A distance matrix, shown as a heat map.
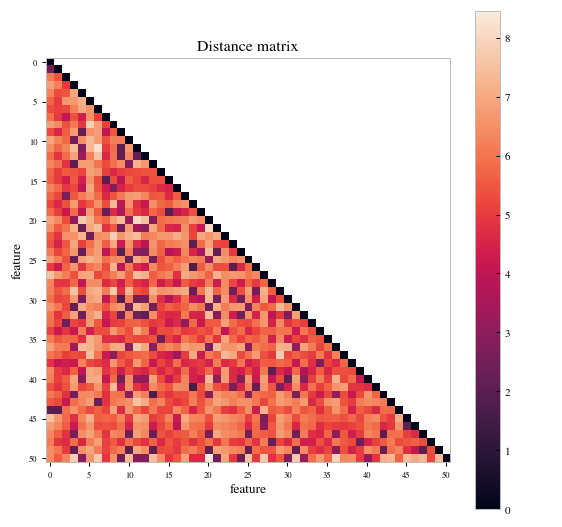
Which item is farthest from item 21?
20
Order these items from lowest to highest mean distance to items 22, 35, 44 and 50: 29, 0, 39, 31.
0, 39, 29, 31
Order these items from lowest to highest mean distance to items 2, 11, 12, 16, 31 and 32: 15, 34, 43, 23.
15, 23, 34, 43
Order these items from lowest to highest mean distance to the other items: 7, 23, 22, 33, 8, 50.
7, 33, 23, 50, 8, 22
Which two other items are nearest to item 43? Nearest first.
6, 2
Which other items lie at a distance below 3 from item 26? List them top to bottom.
18, 23, 29, 41
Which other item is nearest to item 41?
18
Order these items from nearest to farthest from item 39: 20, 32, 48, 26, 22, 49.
48, 32, 26, 49, 20, 22
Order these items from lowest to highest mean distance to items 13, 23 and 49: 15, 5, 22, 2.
2, 15, 22, 5
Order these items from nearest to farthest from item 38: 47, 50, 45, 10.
47, 10, 45, 50
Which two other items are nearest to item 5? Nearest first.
22, 34
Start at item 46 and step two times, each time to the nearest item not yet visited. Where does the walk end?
27
